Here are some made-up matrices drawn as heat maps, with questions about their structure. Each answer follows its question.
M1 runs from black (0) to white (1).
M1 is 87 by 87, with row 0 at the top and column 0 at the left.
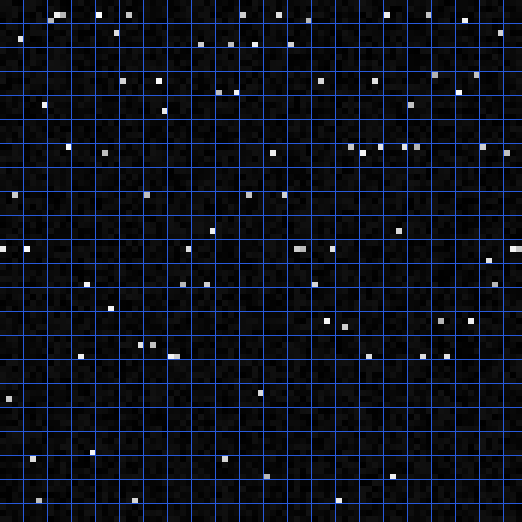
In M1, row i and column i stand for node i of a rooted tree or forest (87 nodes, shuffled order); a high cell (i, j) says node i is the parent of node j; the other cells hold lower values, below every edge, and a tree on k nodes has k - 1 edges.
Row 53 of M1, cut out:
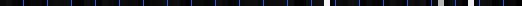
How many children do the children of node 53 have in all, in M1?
1
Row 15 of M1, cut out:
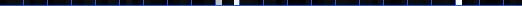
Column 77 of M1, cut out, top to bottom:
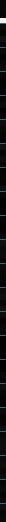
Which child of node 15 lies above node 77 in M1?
76
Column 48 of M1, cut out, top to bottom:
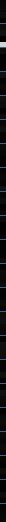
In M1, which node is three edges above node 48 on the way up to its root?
25
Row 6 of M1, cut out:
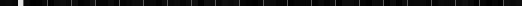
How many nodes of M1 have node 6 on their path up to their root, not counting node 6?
6
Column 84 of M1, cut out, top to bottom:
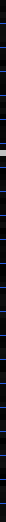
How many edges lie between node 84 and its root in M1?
6
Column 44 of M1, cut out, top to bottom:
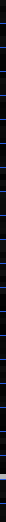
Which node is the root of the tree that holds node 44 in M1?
12
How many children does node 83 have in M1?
3
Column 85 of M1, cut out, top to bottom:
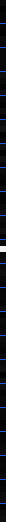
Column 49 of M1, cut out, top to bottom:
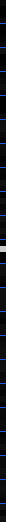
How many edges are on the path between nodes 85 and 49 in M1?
2
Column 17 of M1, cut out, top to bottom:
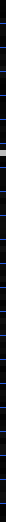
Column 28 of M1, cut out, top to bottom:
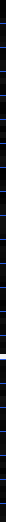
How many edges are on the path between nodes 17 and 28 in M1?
7
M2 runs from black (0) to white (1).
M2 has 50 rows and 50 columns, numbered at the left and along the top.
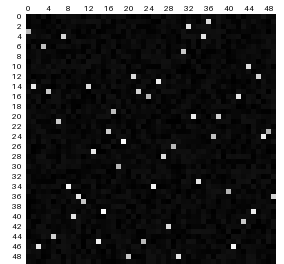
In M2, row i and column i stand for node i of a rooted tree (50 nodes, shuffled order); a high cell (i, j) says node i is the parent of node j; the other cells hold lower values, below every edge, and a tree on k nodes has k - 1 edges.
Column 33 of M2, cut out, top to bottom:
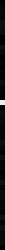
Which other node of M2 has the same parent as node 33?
38
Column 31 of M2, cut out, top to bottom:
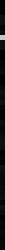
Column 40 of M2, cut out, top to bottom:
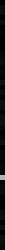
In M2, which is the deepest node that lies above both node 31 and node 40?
4
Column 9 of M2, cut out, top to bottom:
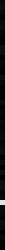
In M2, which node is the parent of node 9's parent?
35
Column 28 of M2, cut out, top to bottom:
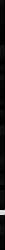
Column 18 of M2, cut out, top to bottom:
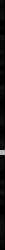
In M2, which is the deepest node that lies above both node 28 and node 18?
23
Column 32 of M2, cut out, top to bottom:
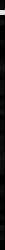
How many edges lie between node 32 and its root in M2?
6
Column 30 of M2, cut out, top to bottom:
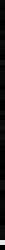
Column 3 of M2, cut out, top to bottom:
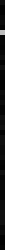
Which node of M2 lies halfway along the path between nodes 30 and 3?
14
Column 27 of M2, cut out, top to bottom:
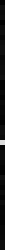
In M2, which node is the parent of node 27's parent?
42
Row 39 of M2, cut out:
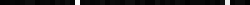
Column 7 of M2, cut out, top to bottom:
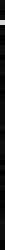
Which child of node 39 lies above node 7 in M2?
15
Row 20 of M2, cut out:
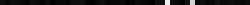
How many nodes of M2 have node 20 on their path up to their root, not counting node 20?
7
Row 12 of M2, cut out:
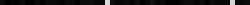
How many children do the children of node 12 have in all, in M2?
3
